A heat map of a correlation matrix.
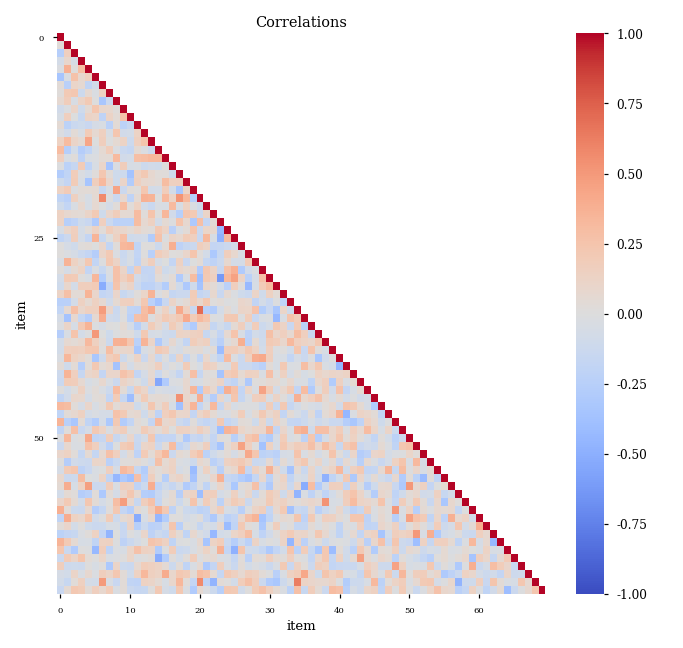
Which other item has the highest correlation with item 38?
58
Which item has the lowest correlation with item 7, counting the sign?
62
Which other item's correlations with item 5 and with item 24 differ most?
40
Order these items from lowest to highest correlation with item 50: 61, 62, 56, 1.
61, 62, 1, 56
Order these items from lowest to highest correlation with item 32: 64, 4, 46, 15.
64, 15, 46, 4
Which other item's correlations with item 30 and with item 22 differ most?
23
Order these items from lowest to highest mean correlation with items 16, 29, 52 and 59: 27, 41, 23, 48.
41, 23, 27, 48
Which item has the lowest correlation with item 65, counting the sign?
14
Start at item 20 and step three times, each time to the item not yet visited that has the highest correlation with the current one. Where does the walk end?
6
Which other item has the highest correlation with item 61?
60
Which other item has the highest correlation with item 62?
51
